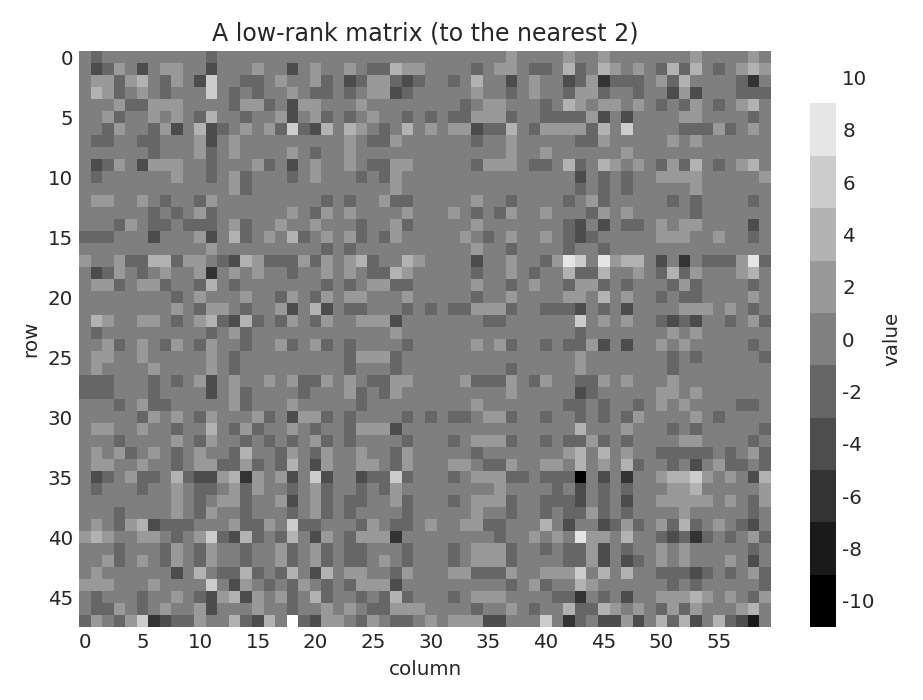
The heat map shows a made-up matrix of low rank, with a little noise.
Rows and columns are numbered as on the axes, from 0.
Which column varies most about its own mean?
43
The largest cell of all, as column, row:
18, 47
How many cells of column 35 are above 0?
11
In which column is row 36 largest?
53
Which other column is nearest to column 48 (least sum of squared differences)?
57
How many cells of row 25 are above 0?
8
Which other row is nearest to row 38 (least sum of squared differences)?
32
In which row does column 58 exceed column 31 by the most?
17
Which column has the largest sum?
52
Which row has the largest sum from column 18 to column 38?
6
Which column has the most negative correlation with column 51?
1
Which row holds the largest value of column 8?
35
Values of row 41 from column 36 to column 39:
2 -2 0 0
